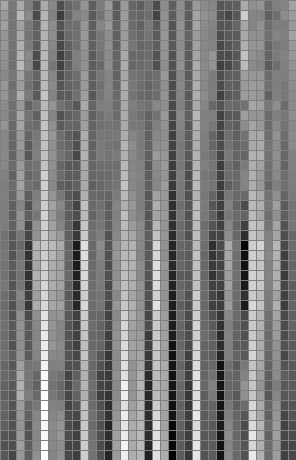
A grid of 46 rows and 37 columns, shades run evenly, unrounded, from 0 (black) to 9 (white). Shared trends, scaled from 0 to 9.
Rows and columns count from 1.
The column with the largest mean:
6
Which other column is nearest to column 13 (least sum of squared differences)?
34
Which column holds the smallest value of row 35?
22
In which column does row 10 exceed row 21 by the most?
31
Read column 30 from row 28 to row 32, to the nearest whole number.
4 4 4 4 4
